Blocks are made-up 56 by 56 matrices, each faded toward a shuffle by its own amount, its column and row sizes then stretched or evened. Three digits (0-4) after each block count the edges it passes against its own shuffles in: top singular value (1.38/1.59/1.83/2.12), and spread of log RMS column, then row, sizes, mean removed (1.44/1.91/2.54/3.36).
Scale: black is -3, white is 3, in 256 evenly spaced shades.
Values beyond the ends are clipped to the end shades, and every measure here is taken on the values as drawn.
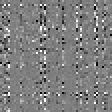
4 4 2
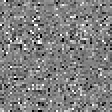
3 1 2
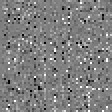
0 3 1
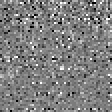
0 1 3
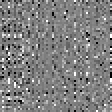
4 4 0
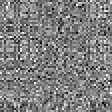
4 0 0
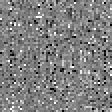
1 2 0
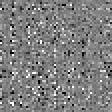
0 3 2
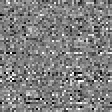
3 1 3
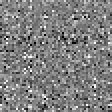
0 2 2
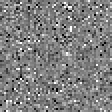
2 2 1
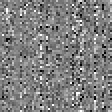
1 4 0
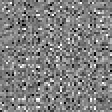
4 2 0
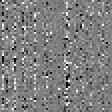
3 4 0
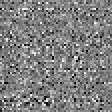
2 1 2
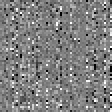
3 4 0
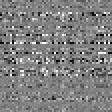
2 1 4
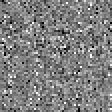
0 1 1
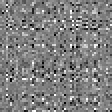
4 3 3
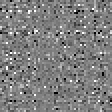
2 2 2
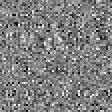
3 0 2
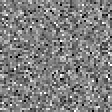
2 0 0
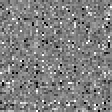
0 2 2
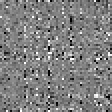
1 3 2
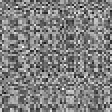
4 0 0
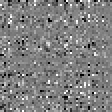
0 3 3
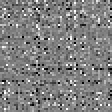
0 3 3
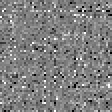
1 2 2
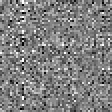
3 2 1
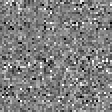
1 1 2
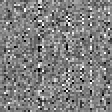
2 3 0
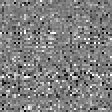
3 1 3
